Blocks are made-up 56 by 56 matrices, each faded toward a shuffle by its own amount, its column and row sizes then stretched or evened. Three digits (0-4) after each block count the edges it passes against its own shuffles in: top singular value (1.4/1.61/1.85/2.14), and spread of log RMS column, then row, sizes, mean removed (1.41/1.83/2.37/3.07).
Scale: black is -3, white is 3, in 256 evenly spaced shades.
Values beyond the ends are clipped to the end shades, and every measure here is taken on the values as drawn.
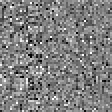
3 2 0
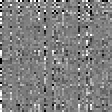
4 4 2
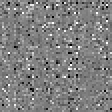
1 3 2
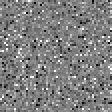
1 0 1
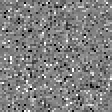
0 1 0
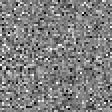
2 0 1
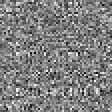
3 0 1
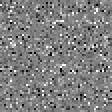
0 1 2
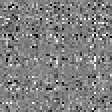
2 3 3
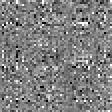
2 2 2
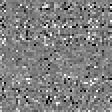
0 2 3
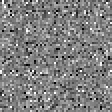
0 1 2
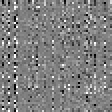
4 4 1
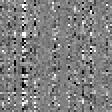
2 4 0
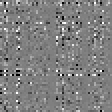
2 4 3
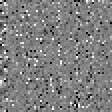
0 3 0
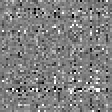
1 3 3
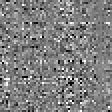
1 4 3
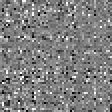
1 3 3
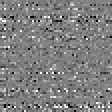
2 0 4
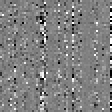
4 4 0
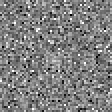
1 0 0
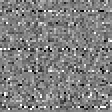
2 0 3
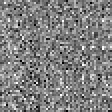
2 2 0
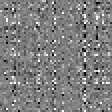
4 4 1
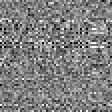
4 0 3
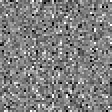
2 2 1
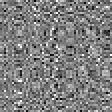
4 2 1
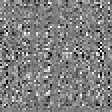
3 4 2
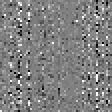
3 4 0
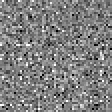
2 0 2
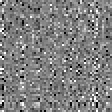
4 3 0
